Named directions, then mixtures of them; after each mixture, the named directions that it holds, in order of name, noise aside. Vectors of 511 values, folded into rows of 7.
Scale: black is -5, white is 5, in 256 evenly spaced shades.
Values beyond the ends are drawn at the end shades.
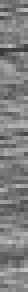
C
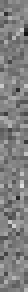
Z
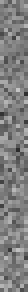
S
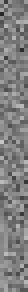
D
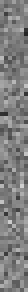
S, Z.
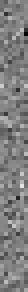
Z.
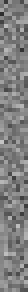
D.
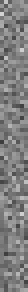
D.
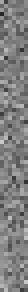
D, S.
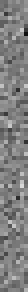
Z.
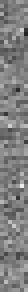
C, Z.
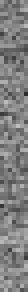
C, S.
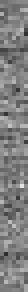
C, Z.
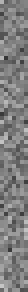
D, S.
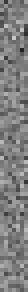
D, Z.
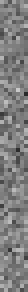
S.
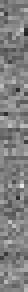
C, Z.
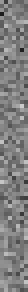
D.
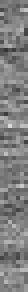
C, Z.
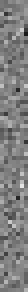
Z.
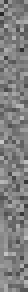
D.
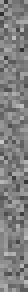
D.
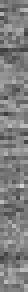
C, Z.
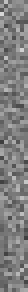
D.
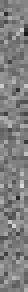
Z.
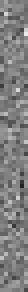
Z.
